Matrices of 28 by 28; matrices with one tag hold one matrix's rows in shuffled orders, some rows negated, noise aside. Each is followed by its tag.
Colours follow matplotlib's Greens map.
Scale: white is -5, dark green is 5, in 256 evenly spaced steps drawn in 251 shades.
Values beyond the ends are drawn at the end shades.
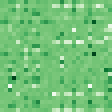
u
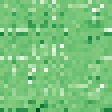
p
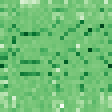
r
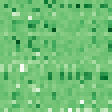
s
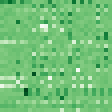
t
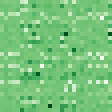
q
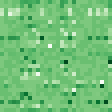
q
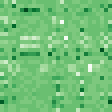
r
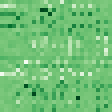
t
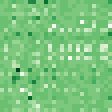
s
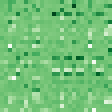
u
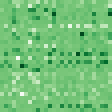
s
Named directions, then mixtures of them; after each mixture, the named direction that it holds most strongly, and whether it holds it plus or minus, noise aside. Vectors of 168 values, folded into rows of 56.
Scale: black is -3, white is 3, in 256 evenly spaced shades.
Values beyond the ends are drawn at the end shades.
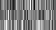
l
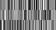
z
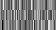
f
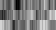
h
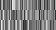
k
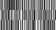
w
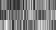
l, plus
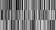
w, plus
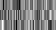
f, minus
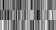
f, minus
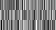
w, plus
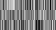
w, minus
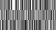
f, plus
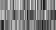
h, minus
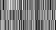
w, minus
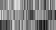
h, minus
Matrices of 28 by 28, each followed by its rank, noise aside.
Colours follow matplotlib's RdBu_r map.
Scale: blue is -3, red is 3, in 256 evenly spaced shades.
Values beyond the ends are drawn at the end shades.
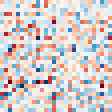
six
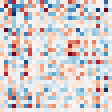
four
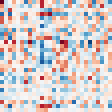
three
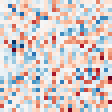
eight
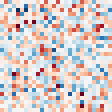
eight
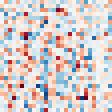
six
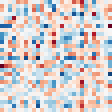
four
